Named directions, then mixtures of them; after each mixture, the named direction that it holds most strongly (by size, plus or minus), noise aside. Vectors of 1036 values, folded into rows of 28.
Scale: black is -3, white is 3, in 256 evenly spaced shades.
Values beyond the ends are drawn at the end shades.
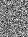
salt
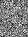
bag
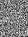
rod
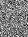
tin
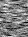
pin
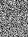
tin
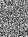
rod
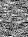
pin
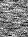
pin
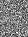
rod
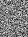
salt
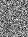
salt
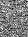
tin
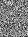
salt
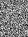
rod
